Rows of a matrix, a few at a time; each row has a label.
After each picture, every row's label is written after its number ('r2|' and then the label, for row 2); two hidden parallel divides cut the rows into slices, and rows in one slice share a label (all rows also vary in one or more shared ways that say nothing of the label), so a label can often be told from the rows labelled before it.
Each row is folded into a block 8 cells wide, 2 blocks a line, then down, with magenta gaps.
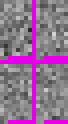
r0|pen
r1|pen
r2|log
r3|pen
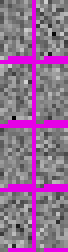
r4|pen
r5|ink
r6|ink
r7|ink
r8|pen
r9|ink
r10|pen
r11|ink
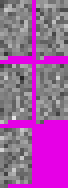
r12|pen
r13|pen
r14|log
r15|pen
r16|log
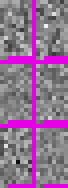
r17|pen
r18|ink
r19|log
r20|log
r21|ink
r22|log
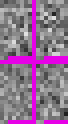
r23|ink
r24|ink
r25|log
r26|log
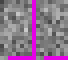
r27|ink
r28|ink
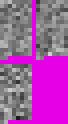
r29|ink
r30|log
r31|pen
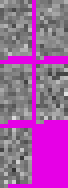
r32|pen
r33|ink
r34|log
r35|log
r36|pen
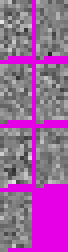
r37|log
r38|ink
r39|log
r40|pen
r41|log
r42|log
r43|log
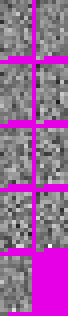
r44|ink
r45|pen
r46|ink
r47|pen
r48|ink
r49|pen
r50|ink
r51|log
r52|log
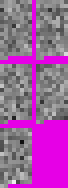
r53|ink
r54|log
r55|pen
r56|log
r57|log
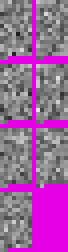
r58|pen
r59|ink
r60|ink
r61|pen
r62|ink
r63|ink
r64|ink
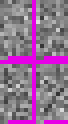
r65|ink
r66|log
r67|log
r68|ink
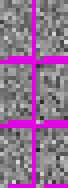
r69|ink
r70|log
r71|log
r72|pen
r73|log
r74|ink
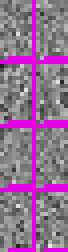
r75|log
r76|pen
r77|log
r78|pen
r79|pen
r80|pen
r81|ink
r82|log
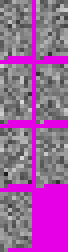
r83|pen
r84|ink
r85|pen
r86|ink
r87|log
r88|log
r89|log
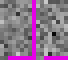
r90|log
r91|pen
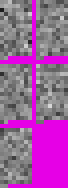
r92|ink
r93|ink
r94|pen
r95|ink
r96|log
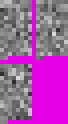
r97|ink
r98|log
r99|ink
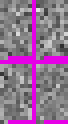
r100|ink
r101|log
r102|ink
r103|ink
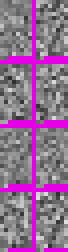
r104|log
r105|ink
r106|pen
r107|pen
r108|ink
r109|log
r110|ink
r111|ink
